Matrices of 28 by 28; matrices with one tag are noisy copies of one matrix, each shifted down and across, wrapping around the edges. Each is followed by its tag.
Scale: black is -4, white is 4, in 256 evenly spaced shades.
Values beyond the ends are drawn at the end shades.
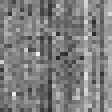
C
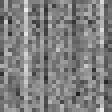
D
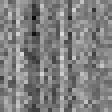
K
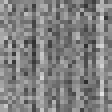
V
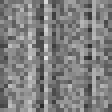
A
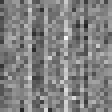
D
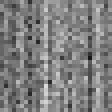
V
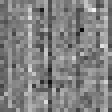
D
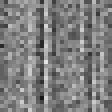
A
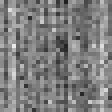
C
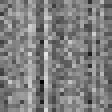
A
